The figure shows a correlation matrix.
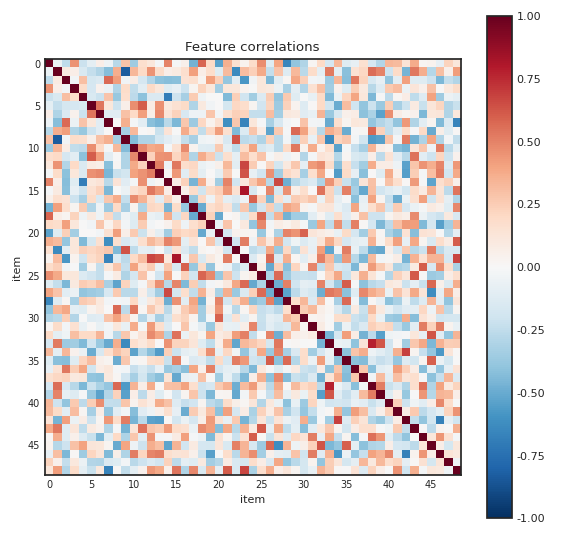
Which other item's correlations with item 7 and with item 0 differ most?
21
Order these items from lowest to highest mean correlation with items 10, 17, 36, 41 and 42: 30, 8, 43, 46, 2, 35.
35, 46, 30, 43, 8, 2
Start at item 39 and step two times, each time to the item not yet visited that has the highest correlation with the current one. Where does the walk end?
38
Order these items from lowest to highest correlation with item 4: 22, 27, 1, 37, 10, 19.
27, 10, 1, 19, 37, 22
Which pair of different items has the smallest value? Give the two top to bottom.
1, 9
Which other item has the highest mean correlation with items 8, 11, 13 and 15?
23
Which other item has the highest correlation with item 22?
9
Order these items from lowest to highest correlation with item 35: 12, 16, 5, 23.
16, 12, 5, 23
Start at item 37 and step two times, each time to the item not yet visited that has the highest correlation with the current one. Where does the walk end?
14
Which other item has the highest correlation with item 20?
30
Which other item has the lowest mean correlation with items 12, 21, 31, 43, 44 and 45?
42
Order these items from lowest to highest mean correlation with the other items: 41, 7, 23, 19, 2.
7, 2, 41, 19, 23
